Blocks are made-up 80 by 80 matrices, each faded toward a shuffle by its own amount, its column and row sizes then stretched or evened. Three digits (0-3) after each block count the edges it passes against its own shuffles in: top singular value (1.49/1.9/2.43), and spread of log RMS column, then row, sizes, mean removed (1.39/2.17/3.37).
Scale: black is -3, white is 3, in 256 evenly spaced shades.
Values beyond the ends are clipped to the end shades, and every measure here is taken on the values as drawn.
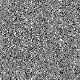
1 1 0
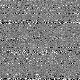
0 0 3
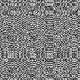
3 0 1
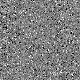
0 1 0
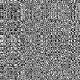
3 2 1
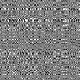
3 1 3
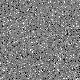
0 0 0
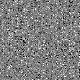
1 1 0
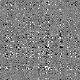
0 2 2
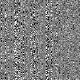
1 3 0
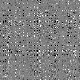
2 2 2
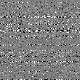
1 0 3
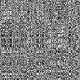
3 2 1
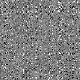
2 2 1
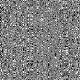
2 2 0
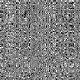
3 2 1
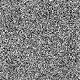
1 0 0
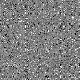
2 1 0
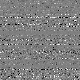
0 0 3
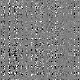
1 3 2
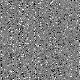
1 2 0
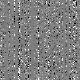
0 3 1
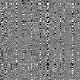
3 3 2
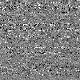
1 0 2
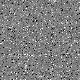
0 1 1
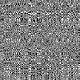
3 1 2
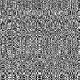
3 2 2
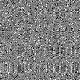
2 0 0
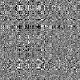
3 2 2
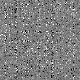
1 2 1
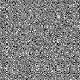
2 1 0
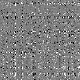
2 2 2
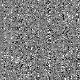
0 2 1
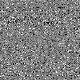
0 0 2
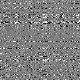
2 1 3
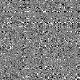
2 1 2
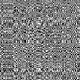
3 1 2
